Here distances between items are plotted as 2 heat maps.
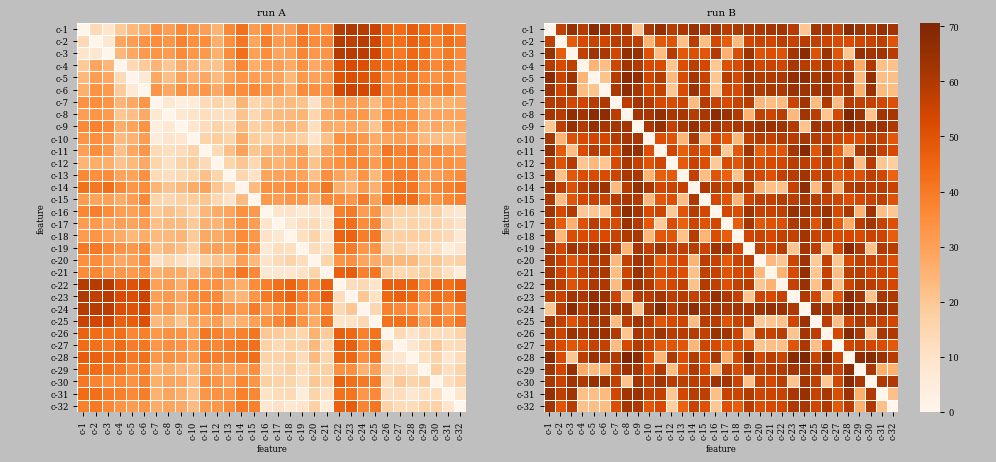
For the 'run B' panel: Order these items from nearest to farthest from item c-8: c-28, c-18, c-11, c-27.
c-27, c-18, c-11, c-28
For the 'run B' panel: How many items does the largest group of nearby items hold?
8
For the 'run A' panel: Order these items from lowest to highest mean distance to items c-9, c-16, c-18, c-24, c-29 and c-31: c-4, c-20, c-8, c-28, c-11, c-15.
c-20, c-28, c-8, c-11, c-15, c-4
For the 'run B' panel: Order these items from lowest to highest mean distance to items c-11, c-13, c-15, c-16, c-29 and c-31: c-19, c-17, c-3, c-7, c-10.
c-10, c-17, c-3, c-7, c-19
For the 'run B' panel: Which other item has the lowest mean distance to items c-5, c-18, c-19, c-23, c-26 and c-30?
c-8
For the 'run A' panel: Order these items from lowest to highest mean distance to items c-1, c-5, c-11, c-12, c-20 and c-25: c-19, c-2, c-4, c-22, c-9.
c-9, c-4, c-19, c-2, c-22
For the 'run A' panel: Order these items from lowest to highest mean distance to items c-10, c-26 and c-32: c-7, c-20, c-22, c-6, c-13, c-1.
c-20, c-7, c-13, c-6, c-1, c-22
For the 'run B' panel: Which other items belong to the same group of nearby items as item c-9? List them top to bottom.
c-1, c-24
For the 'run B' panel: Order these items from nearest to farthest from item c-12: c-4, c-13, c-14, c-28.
c-4, c-13, c-14, c-28
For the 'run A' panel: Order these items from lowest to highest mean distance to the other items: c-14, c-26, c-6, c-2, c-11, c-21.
c-21, c-11, c-26, c-14, c-6, c-2
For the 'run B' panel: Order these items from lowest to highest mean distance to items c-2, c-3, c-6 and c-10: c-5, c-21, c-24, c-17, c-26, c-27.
c-17, c-5, c-27, c-21, c-26, c-24
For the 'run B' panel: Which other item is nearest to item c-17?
c-11
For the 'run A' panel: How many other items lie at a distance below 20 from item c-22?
3
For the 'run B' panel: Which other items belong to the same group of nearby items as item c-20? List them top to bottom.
c-7, c-14, c-21, c-22, c-25, c-27
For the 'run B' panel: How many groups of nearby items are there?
6
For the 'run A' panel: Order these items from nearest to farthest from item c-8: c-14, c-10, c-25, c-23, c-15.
c-10, c-15, c-14, c-25, c-23
